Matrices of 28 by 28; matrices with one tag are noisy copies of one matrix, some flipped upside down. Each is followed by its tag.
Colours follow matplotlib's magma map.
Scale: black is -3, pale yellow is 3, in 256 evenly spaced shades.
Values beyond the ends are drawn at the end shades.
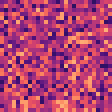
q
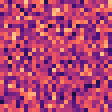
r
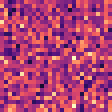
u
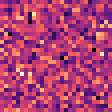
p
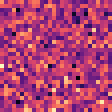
r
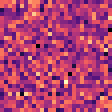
r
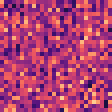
u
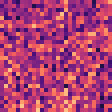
q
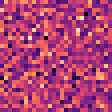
p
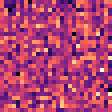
u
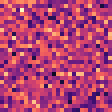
p
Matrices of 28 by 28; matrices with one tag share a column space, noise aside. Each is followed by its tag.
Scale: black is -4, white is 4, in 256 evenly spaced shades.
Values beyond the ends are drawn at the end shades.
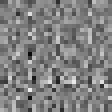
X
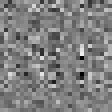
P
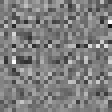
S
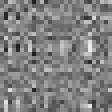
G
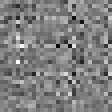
S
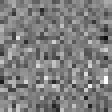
X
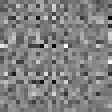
S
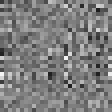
P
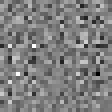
S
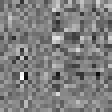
P
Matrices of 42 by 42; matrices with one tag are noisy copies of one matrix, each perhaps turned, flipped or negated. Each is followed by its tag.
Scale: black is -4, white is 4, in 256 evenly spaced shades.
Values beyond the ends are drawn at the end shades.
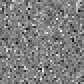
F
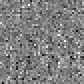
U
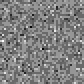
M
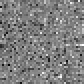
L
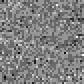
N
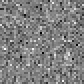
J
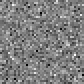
F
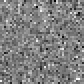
N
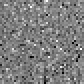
L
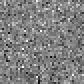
L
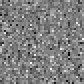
M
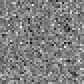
J
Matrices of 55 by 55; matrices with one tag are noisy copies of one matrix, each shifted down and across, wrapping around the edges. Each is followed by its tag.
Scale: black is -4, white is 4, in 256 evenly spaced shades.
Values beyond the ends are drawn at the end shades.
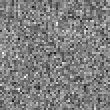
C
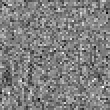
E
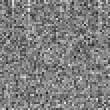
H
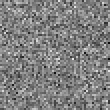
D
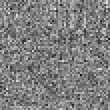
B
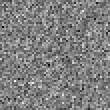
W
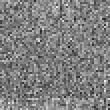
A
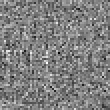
H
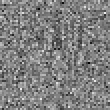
E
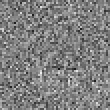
C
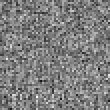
H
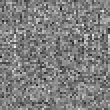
H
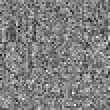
E
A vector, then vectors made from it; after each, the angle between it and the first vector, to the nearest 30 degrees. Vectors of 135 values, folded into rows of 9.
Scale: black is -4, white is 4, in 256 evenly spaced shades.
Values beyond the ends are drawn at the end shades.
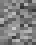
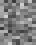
120 degrees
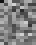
90 degrees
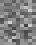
150 degrees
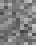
120 degrees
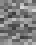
150 degrees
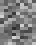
150 degrees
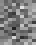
150 degrees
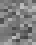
150 degrees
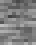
120 degrees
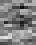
60 degrees
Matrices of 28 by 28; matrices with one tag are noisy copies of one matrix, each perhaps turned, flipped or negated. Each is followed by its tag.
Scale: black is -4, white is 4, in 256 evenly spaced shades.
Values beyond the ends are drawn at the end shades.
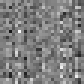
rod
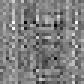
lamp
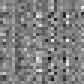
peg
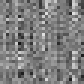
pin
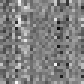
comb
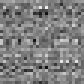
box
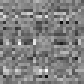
box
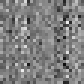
comb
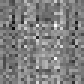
lamp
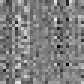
comb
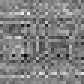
lamp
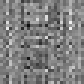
lamp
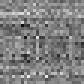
lamp
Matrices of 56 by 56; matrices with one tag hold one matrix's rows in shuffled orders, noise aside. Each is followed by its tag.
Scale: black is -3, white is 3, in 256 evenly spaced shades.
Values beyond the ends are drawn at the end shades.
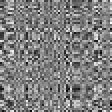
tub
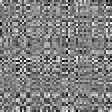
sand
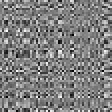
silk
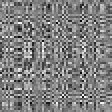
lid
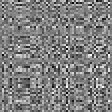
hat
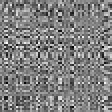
silk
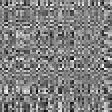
silk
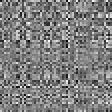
sand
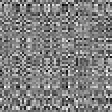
sand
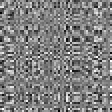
tub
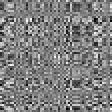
tub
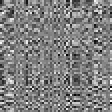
tub
